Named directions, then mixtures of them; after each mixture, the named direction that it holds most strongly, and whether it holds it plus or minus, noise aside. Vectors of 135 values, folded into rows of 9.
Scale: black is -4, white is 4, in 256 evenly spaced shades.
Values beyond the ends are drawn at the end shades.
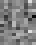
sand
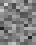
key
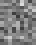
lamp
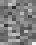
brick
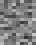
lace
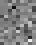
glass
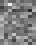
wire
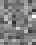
sand, minus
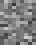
lace, minus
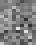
glass, minus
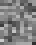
lamp, minus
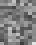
brick, plus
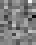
sand, plus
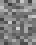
wire, minus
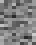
lace, plus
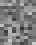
brick, plus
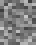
key, minus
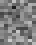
glass, plus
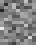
key, minus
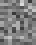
lamp, plus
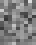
key, plus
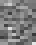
brick, plus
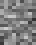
lace, minus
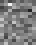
wire, plus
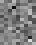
glass, plus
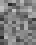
wire, minus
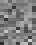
glass, plus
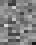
brick, minus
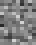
lamp, minus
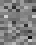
glass, plus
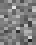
glass, minus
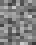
brick, minus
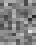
sand, plus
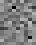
glass, plus
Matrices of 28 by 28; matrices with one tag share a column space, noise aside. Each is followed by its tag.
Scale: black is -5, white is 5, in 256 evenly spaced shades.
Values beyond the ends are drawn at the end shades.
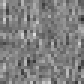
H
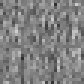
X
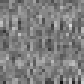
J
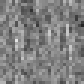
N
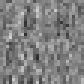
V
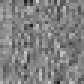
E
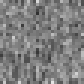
E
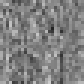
X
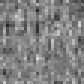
N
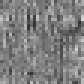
N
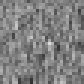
V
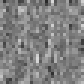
E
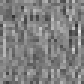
N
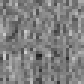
X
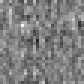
N
